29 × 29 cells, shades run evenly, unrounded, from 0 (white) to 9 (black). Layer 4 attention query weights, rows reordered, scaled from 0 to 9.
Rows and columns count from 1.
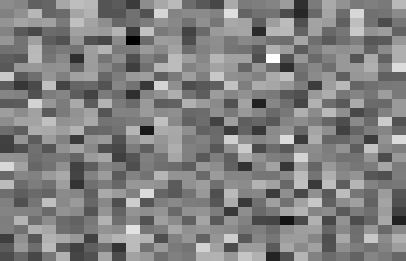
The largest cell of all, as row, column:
5, 10
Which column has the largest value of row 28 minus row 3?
6
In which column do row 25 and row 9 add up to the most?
29
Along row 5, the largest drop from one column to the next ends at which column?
11
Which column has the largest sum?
9
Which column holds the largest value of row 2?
22
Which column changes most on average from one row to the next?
21
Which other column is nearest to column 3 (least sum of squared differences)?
14
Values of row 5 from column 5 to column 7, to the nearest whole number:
6 4 6
